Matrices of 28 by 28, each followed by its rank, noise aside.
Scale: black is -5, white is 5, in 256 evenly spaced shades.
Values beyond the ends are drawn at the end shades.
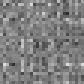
four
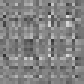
two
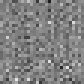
five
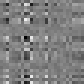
one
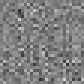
four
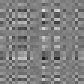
one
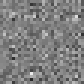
four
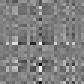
two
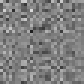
three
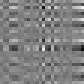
one
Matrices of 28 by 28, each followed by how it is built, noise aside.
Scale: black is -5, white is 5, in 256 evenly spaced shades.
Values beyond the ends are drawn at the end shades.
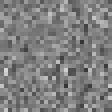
blocks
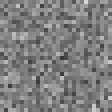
blocks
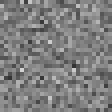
repeating rows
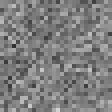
Hankel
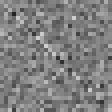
diagonal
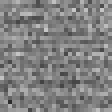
blocks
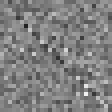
diagonal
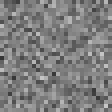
noise
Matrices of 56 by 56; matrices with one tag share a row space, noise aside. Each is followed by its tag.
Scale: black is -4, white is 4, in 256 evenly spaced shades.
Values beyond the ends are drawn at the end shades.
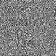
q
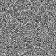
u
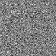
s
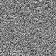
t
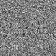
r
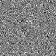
q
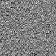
s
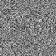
t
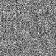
t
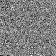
s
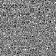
t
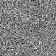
t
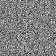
q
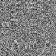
s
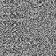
t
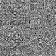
t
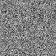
r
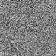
s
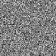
t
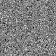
u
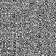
t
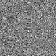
u
